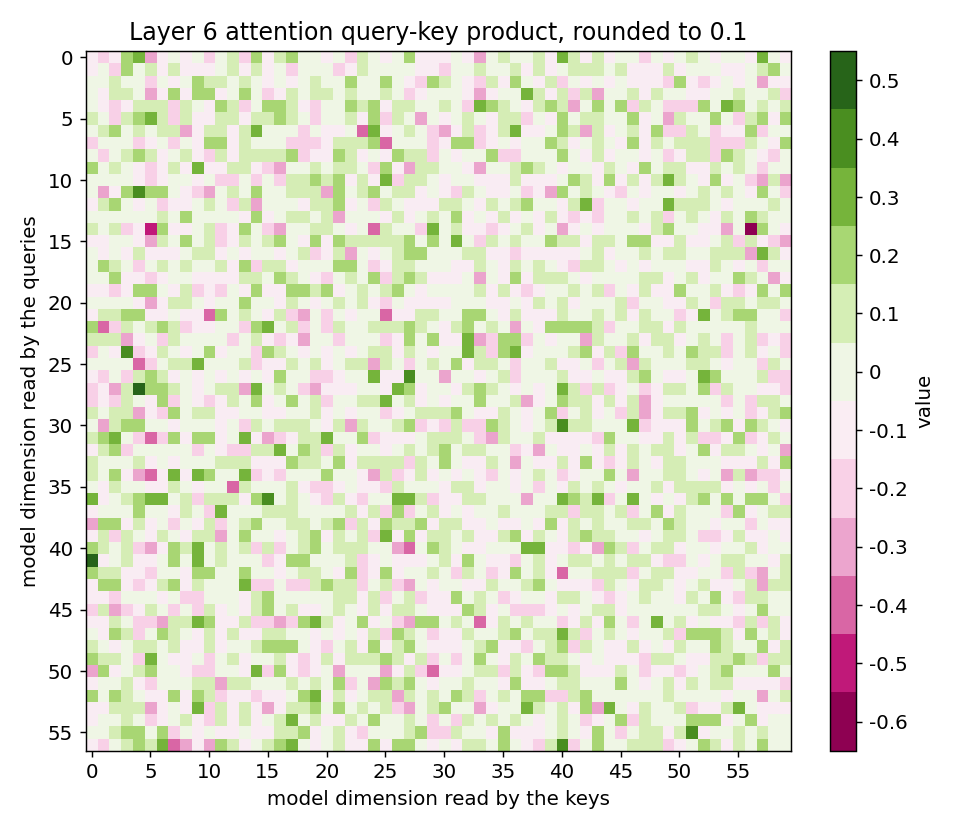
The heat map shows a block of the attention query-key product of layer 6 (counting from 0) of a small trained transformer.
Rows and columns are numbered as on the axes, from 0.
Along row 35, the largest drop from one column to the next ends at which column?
12
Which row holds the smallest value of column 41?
4
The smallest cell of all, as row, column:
14, 56
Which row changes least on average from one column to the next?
20
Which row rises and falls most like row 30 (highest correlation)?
0
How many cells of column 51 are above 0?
20
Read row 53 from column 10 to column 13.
-0.2 0.1 -0.1 0.1
